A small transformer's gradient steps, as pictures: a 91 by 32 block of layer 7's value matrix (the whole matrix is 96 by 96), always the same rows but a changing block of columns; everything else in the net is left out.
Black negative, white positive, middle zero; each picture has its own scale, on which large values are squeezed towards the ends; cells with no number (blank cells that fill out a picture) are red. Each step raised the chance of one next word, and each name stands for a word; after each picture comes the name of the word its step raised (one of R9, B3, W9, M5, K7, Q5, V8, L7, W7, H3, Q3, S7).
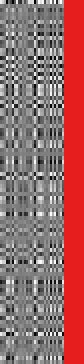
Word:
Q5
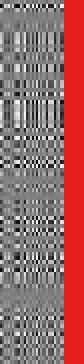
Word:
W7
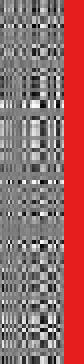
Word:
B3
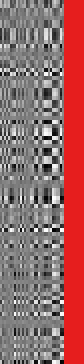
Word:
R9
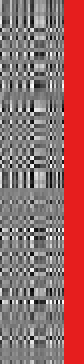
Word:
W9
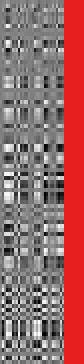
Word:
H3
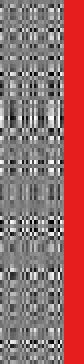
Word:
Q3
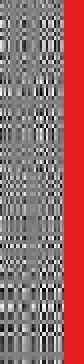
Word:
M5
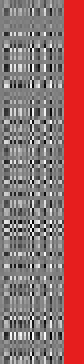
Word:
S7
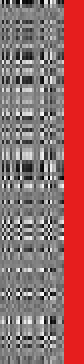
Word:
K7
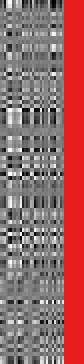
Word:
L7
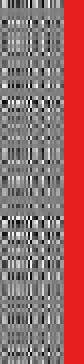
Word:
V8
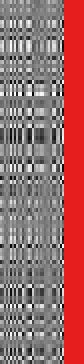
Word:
M5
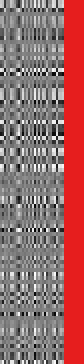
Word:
R9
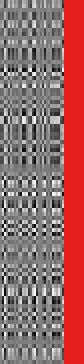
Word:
S7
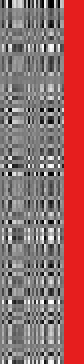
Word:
L7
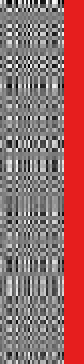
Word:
Q5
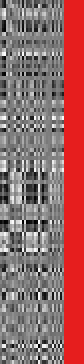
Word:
Q3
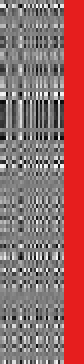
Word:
W7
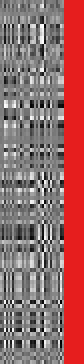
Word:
B3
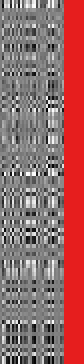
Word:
L7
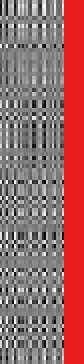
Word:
B3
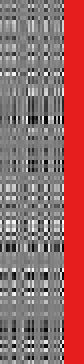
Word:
Q3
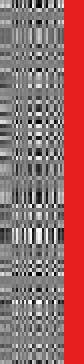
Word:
R9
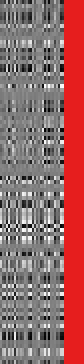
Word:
S7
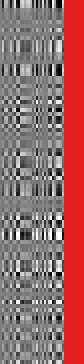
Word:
V8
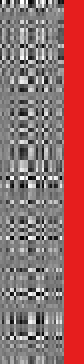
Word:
K7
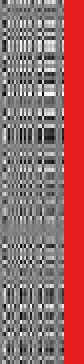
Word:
M5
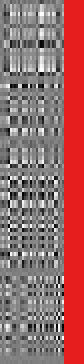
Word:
S7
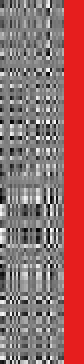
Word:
R9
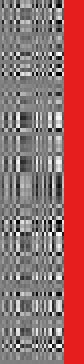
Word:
Q3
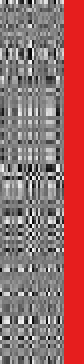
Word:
K7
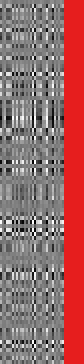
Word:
Q3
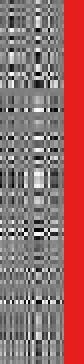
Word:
W9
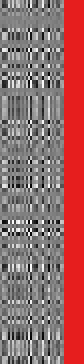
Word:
W9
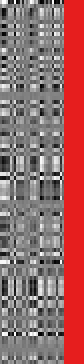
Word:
Q5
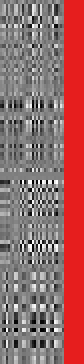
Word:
B3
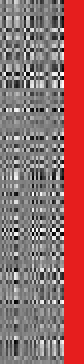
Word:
W9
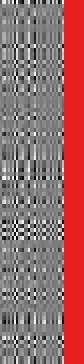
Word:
K7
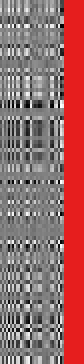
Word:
B3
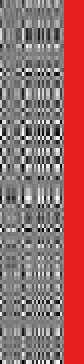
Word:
R9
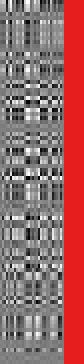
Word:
V8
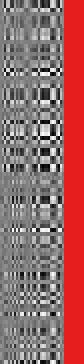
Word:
R9
